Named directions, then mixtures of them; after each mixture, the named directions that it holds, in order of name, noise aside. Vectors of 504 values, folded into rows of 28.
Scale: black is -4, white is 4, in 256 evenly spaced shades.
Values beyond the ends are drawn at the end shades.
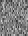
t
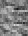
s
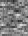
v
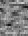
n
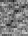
n, v.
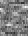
n.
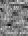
n.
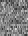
s, t, v.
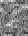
n, t, v.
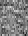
s, t, v.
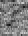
n, v.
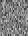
t.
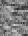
n, s.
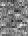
v.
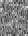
n, t.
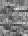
s.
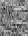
s, t, v.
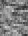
n, s.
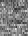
s, t, v.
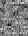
n, t.
